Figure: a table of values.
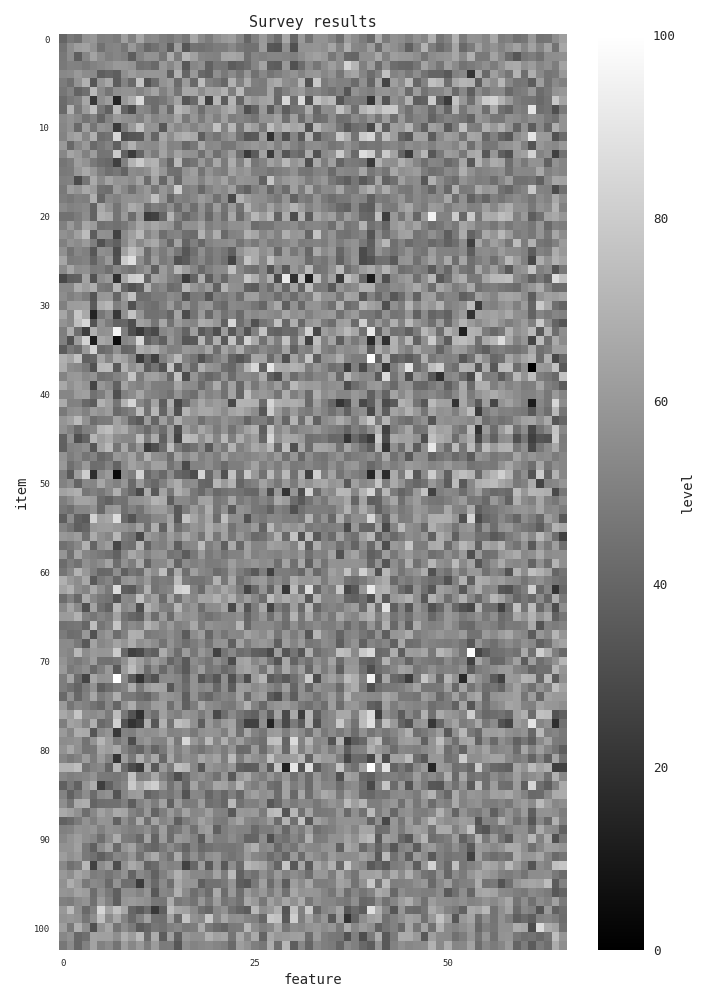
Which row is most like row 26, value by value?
17
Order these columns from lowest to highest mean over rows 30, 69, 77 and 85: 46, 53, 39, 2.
46, 2, 39, 53
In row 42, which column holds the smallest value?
54
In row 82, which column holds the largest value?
40
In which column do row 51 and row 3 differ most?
29
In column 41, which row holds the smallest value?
76
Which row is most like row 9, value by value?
47
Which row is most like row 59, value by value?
88
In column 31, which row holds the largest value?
7
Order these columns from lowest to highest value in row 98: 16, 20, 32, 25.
20, 16, 25, 32
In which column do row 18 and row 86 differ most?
22
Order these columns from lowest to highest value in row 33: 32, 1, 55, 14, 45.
45, 55, 14, 1, 32
